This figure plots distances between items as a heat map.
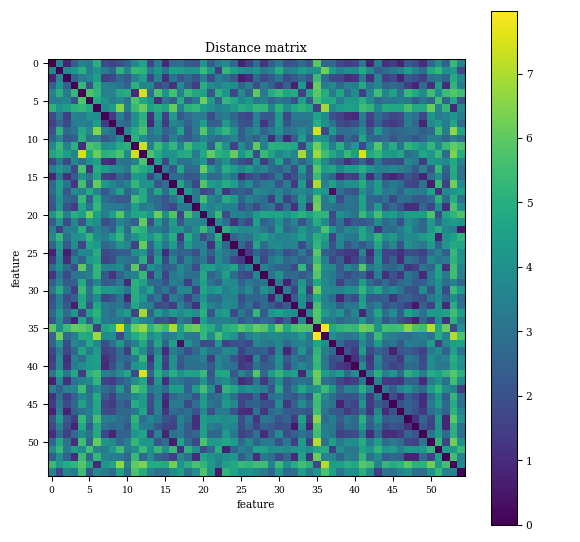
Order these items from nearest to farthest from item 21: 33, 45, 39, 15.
39, 33, 15, 45
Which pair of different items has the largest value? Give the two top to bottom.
35, 36
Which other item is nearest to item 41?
33
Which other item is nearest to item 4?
11
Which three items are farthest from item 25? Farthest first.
35, 53, 6
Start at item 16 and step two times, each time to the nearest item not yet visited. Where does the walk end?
3
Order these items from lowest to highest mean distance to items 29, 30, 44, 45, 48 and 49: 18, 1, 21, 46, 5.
46, 18, 5, 21, 1
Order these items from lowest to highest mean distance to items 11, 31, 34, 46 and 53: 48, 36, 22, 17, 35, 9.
48, 17, 22, 9, 36, 35
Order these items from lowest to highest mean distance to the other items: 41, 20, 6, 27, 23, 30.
27, 30, 23, 41, 20, 6
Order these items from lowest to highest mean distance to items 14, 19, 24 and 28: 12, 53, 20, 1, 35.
1, 20, 12, 53, 35
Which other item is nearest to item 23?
51
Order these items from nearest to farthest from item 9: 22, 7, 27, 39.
39, 7, 27, 22
